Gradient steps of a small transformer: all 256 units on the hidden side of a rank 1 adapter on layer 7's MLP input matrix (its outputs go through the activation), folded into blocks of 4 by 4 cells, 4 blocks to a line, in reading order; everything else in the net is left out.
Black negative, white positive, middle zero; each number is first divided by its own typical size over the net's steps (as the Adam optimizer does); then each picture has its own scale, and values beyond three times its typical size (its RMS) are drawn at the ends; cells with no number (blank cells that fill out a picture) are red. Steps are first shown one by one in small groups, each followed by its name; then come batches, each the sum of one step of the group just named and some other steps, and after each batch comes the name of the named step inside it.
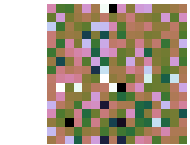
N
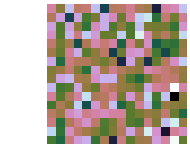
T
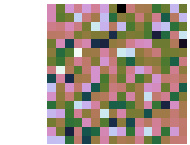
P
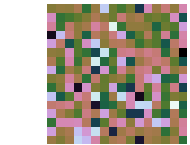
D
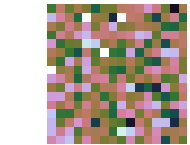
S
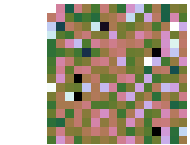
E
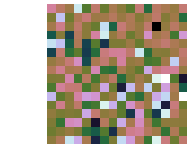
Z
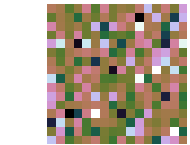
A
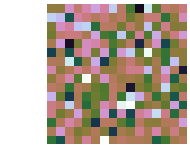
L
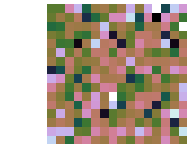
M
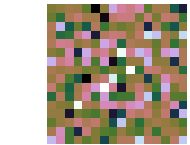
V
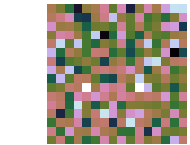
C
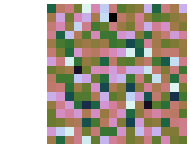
L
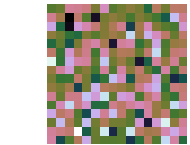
D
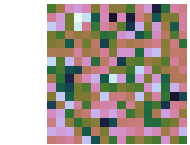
P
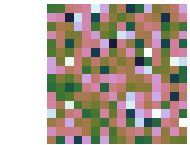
L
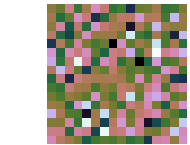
P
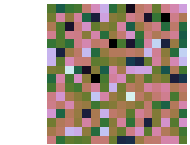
C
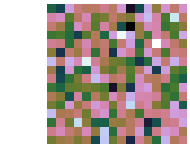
L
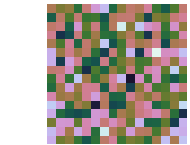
A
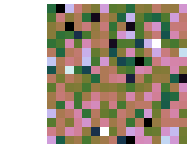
M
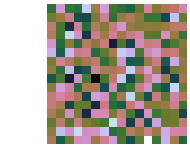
D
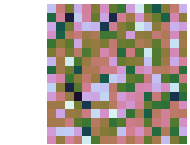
E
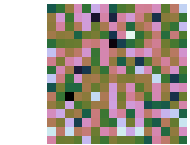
M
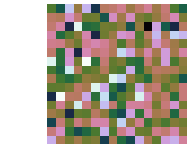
V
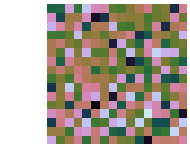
D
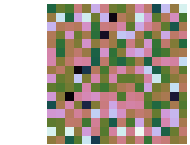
T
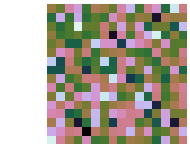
M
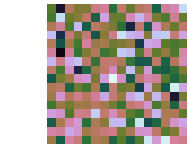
T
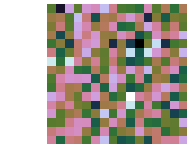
L
